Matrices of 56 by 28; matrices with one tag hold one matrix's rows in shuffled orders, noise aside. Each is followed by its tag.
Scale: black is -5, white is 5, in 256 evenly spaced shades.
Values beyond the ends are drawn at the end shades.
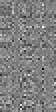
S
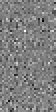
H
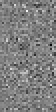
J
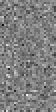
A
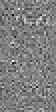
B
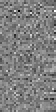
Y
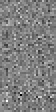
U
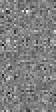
A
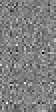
H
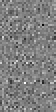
H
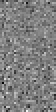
A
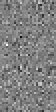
U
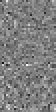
A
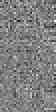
Y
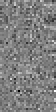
Y
